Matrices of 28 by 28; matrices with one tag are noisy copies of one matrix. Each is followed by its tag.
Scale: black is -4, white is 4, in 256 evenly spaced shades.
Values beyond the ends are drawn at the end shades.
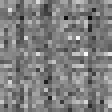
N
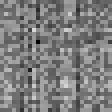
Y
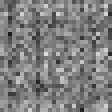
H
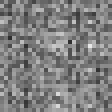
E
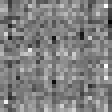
H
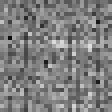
E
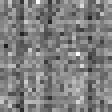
N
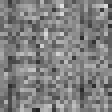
H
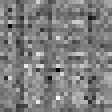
N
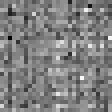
E
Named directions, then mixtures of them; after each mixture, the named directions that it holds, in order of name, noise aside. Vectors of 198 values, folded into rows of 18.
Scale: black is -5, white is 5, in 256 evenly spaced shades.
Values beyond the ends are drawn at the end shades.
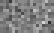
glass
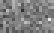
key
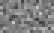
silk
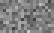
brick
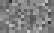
brick, glass.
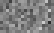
brick, glass.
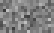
brick, key.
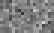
glass.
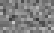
silk.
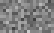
brick.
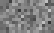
brick, glass.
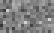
brick, key.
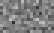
silk.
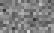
brick, silk.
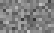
brick.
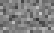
silk.
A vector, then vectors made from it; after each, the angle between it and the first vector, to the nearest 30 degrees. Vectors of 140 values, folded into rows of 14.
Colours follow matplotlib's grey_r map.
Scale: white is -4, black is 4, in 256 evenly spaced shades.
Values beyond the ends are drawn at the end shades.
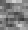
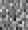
90 degrees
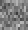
60 degrees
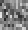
60 degrees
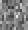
90 degrees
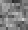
150 degrees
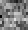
150 degrees
